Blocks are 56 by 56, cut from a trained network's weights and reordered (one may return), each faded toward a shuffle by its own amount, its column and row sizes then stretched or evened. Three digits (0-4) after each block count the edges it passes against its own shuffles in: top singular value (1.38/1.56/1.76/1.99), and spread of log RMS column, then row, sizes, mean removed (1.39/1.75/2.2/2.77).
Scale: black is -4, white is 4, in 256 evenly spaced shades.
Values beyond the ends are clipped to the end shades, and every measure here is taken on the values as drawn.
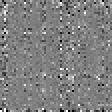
2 4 3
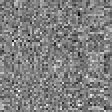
4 2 1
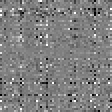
1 3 4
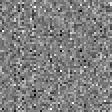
0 3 0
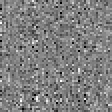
0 4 2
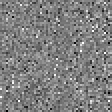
0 2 0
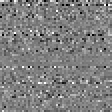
0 0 4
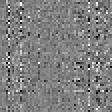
3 4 2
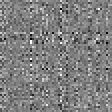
4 4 2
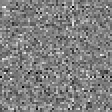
0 0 1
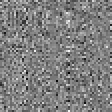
4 4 0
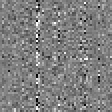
3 4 0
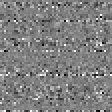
1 1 4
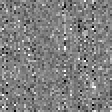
0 4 1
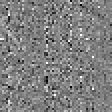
3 4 0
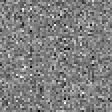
0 2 0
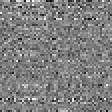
3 0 4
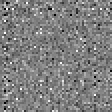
0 2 1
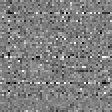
2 1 3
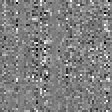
0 4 2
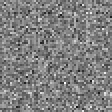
0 0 1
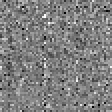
0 2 2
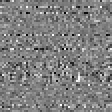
3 0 4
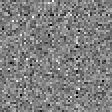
0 1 0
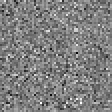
0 1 1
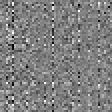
4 4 1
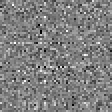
1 1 3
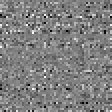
1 2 4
